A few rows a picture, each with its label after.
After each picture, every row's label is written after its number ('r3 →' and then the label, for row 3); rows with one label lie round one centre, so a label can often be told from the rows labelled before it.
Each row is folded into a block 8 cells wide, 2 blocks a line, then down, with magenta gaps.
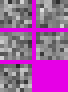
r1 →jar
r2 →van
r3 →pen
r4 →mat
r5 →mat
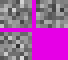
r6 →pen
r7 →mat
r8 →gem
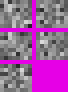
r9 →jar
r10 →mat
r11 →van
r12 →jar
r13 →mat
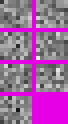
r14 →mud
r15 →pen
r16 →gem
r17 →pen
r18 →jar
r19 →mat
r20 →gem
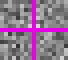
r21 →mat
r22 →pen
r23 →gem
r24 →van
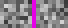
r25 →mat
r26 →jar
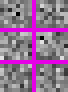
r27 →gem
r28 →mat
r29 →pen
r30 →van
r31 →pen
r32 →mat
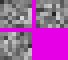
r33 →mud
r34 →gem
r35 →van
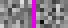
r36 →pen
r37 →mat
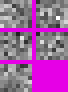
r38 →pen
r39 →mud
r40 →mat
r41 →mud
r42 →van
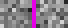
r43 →pen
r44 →jar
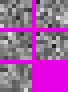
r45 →pen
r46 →mud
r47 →van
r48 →gem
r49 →van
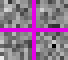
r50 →jar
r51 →mud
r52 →pen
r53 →gem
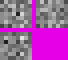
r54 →gem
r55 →jar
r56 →mat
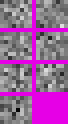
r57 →mud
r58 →van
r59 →mat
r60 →pen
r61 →mat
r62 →jar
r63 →gem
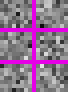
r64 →gem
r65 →van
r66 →van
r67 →mat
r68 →mud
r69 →jar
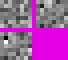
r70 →mat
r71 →van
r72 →van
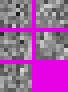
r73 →gem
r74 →jar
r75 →mud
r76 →van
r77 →mat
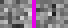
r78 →mud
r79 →gem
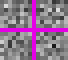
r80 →mat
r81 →mat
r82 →pen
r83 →gem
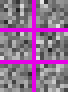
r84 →mat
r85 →jar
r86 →pen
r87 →pen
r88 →pen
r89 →jar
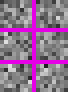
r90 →mud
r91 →mud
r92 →jar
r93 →van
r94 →van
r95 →jar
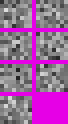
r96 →mud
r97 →gem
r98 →gem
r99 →mud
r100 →gem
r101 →jar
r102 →van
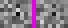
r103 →gem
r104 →gem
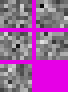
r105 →mat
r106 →van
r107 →gem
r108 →jar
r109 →van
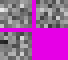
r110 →pen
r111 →mud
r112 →mat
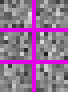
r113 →mud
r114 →mat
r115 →mat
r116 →jar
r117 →jar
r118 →van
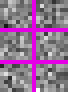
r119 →van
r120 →mat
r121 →mat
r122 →jar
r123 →mud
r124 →pen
